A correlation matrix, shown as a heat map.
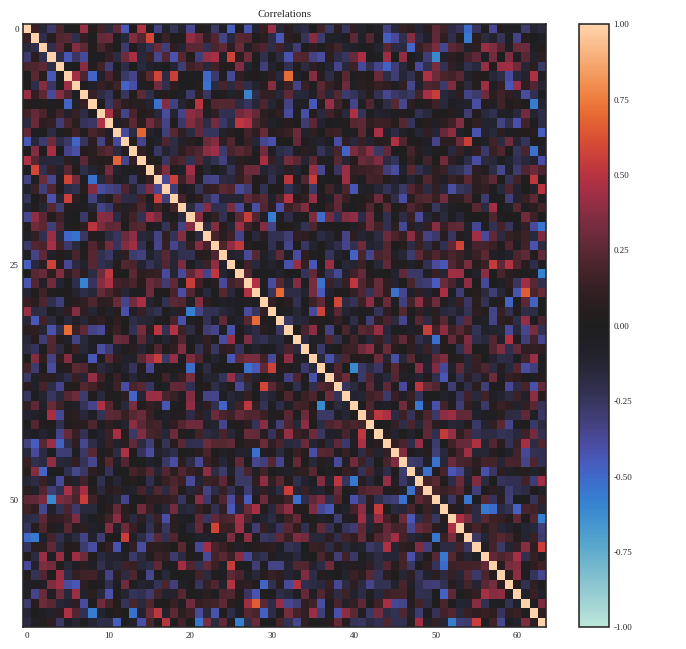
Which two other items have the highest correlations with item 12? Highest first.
54, 45
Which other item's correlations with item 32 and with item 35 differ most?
49
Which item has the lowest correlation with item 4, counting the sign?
44
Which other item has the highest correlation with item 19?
57
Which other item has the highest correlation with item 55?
63
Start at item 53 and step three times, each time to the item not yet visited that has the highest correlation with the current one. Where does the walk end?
10
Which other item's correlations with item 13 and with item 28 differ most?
31
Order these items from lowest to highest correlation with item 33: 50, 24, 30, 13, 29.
50, 24, 29, 30, 13
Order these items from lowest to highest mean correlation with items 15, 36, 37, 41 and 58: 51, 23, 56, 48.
51, 48, 23, 56
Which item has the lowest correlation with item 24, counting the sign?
40
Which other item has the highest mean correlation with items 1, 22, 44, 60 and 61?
55
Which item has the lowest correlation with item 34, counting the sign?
9
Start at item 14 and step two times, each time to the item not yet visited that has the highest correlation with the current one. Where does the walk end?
43
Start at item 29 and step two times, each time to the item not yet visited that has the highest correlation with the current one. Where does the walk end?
48
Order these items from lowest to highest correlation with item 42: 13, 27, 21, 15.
27, 15, 21, 13
